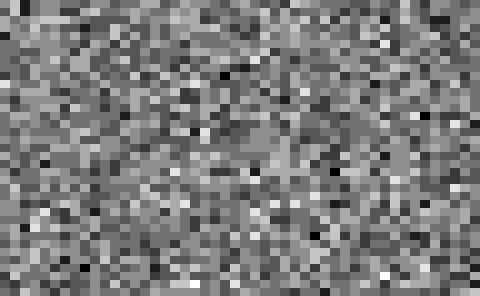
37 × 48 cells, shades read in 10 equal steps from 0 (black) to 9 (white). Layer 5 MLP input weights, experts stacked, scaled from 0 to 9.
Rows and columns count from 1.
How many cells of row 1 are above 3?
36
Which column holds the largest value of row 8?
26
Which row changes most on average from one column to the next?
34
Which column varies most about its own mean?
39
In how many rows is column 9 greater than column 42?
13
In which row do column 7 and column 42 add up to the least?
30
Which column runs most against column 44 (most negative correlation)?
1
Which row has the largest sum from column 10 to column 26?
23
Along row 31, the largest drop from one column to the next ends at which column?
45
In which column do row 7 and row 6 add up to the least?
40
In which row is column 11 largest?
33
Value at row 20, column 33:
2
